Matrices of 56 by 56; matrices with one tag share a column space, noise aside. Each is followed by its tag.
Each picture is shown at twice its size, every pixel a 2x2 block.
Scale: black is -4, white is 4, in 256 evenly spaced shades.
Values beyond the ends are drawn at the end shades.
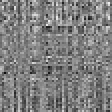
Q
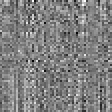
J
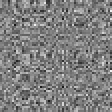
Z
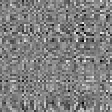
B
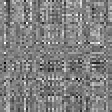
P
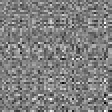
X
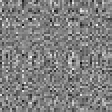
Z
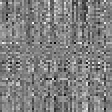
P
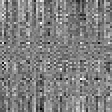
P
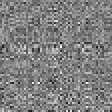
X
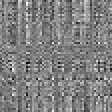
P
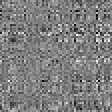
B
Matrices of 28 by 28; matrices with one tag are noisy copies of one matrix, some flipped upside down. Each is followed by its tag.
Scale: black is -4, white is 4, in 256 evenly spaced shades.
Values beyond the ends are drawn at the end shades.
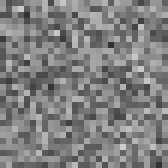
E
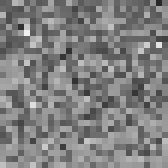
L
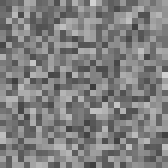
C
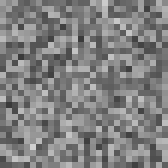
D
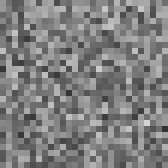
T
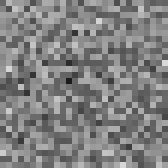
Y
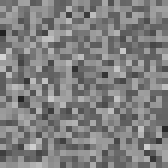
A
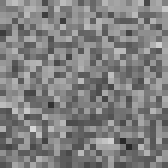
L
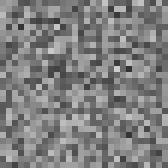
D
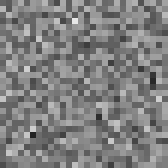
C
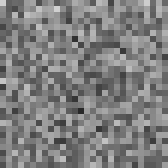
T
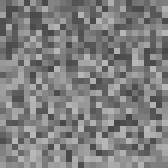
L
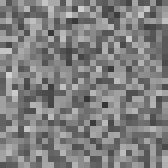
A
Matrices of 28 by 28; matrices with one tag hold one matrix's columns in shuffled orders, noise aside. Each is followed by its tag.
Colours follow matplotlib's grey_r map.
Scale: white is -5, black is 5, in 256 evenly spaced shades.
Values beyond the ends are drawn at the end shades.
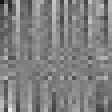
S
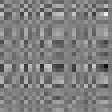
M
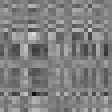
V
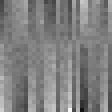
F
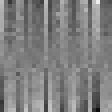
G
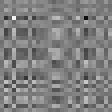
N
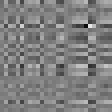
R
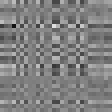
R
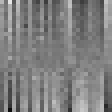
G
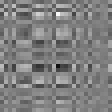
M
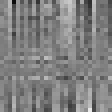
S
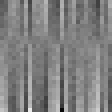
F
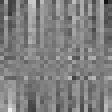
S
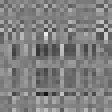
V
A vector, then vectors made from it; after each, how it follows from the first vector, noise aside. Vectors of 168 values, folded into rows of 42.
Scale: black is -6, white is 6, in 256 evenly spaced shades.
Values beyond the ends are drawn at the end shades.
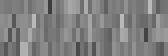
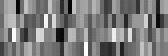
wrapped around, negated, scaled up.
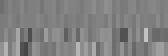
negated, partly zeroed.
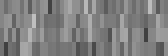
copied.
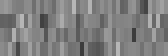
reversed, negated.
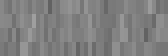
shrunk.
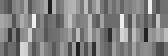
scaled up.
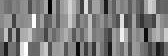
scaled up.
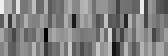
wrapped around, negated, scaled up.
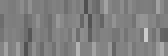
negated, partly zeroed.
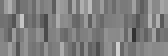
reversed, negated.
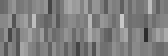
copied.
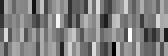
wrapped around, negated, scaled up.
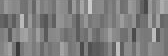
reversed, negated.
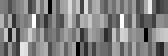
scaled up.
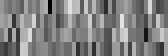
scaled up.
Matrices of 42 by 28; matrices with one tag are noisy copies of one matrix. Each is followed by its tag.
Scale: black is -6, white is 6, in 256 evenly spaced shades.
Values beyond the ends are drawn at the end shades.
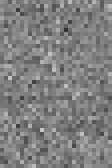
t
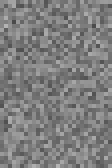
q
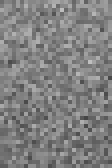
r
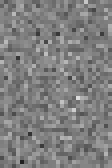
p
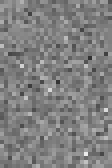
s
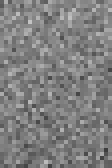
r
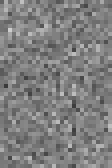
s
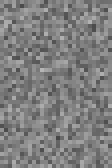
q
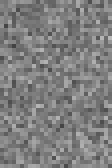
t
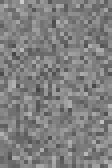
s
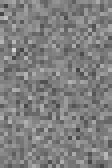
q
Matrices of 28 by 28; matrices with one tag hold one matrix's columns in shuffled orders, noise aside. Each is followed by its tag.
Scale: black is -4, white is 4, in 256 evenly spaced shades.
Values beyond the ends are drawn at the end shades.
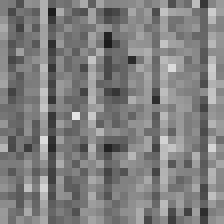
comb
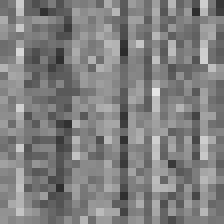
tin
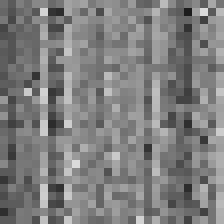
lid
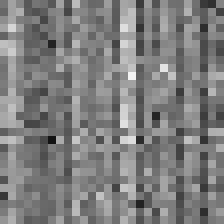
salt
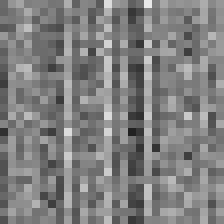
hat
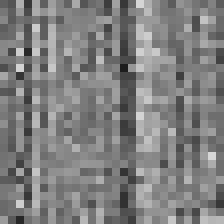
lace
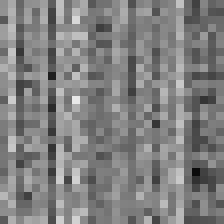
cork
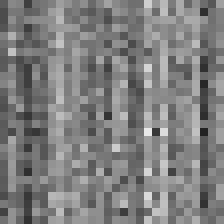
hat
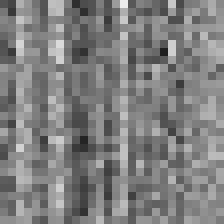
tin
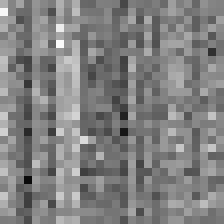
hat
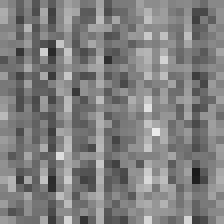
cork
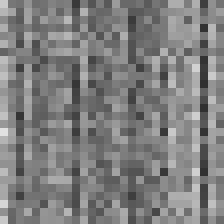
hat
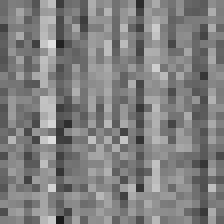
salt
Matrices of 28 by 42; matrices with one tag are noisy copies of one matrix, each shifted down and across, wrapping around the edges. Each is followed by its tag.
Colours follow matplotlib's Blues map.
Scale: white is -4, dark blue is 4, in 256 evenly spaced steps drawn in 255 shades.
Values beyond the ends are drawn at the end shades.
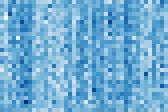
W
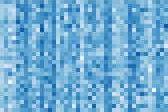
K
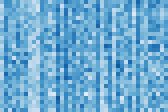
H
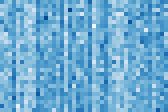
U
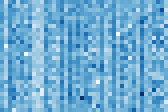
H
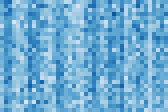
K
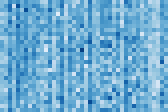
H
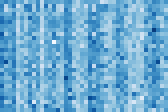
K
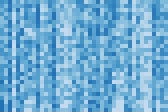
U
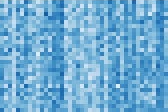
W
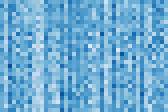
H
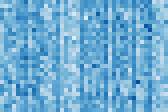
U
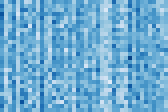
H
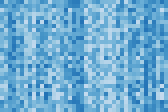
W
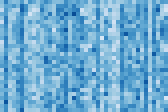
U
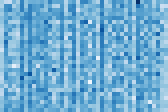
H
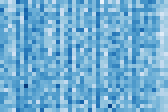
H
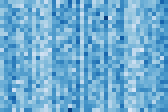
U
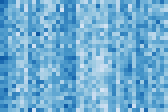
W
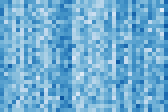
W
